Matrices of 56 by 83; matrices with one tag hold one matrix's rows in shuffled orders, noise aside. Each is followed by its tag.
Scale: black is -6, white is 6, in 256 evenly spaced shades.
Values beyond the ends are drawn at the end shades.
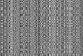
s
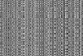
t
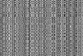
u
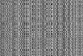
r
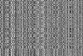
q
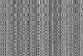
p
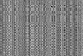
u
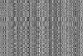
p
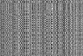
r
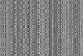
p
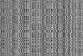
r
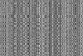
p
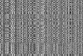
q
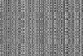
t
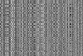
q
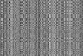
s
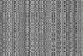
u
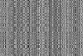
p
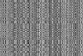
p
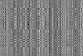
p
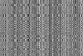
p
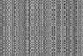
u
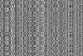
q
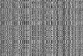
r
